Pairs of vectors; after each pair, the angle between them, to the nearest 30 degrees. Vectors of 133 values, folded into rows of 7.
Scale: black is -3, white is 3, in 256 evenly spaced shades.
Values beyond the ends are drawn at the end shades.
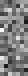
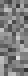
30 degrees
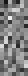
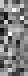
60 degrees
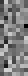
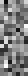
150 degrees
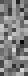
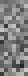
60 degrees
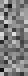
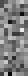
120 degrees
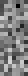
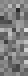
120 degrees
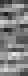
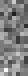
60 degrees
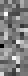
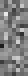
30 degrees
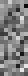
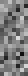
30 degrees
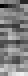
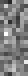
90 degrees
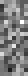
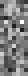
30 degrees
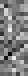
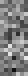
120 degrees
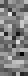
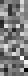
90 degrees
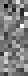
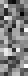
90 degrees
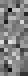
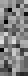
30 degrees
